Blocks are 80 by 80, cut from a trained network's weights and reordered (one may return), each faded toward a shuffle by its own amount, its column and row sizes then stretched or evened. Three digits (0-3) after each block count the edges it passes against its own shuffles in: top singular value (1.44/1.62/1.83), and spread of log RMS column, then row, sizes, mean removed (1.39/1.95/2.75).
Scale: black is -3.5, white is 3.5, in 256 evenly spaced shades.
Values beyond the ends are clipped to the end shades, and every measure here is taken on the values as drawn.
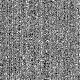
2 1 0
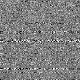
3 0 3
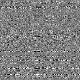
3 0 3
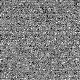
0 0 0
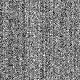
2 0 0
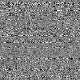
2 0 3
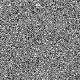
0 1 0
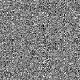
1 2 0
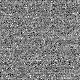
0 0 0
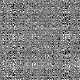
3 3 1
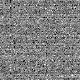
1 1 1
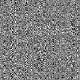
3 3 1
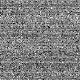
2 1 1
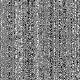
3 3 0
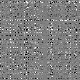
0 3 3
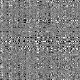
2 2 3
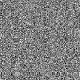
2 1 1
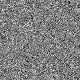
0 0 1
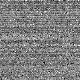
3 0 1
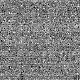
1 1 0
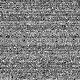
3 0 0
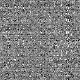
1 2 1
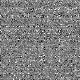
0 1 2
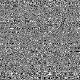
1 1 3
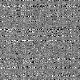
0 1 3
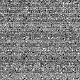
3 1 1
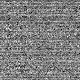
3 1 0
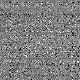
0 1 2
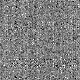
0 1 2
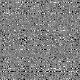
0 1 3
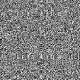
3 1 1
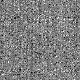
0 0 2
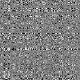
3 2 3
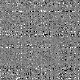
0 2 3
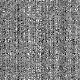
3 2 2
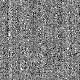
1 1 1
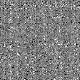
0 1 2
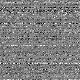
2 0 3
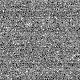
0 0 0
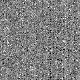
0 1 0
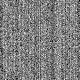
3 0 0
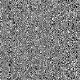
0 3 0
